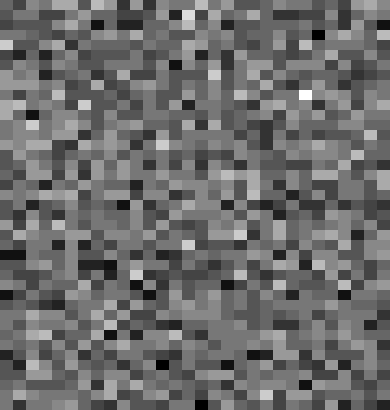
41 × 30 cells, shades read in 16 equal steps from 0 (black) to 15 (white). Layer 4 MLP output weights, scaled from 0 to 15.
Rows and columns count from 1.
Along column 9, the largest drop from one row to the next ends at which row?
34
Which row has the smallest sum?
21
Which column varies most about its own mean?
11
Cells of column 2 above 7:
9
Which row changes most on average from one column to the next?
37
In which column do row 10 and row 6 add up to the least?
2
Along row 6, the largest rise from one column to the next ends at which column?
19
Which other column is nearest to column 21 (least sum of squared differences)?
12
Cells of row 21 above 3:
21
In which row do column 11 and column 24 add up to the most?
10
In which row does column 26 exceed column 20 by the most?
24
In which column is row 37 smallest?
13
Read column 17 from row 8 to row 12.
12 8 8 7 7
